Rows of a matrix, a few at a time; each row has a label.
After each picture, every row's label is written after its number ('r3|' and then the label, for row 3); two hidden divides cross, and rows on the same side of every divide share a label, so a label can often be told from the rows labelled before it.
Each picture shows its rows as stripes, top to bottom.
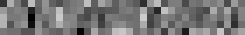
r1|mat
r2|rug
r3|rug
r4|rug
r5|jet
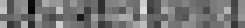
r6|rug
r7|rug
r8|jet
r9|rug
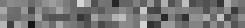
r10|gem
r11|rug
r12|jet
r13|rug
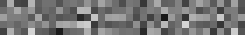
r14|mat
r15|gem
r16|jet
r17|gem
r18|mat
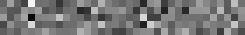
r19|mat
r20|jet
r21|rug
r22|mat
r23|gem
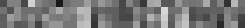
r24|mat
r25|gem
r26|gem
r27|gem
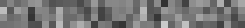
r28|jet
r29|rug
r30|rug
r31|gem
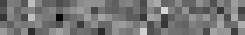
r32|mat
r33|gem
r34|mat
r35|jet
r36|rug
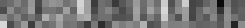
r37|gem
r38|gem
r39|gem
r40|rug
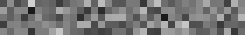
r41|mat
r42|rug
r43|jet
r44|gem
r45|rug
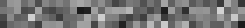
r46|gem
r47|jet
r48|mat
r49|gem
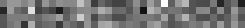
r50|gem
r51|mat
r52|gem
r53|mat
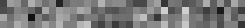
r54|mat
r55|gem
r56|rug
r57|gem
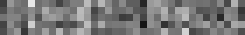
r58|mat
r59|gem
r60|gem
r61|mat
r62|gem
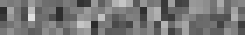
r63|jet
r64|mat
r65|mat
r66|gem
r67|gem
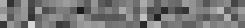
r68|rug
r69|jet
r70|rug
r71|mat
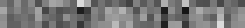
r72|gem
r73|jet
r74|jet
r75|jet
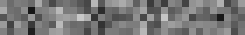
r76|jet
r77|rug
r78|gem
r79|rug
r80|rug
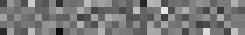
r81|mat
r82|gem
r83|jet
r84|gem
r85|mat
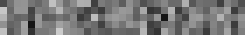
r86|gem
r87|rug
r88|jet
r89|rug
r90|rug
